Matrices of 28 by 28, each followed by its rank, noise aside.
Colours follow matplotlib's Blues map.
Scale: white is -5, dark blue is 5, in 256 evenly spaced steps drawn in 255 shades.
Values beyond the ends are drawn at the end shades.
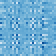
two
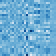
three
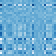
one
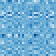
two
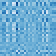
two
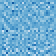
four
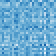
three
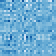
three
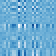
one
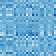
two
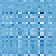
one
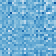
four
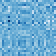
three
